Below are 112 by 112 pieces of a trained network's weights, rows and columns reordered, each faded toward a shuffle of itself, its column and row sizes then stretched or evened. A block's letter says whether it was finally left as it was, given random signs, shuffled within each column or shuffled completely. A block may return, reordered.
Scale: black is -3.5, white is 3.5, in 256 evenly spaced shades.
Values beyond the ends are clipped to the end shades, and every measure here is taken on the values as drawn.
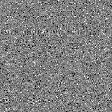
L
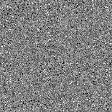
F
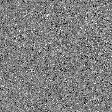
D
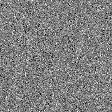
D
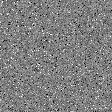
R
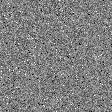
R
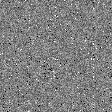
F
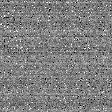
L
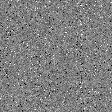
D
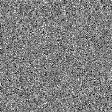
L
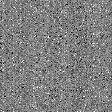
L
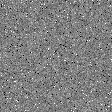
R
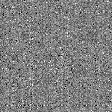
L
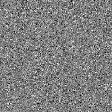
L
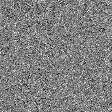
D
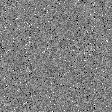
D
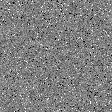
R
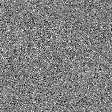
F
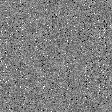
D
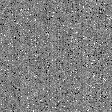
D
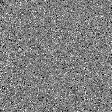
D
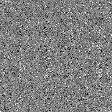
F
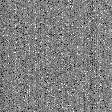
D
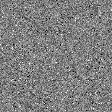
F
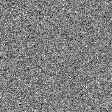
D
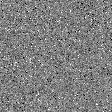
R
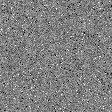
R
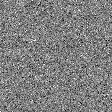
R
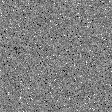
R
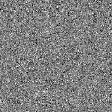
L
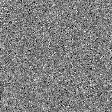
D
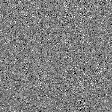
F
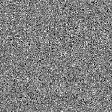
L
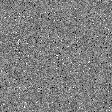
F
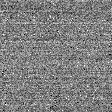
L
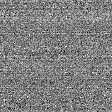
L
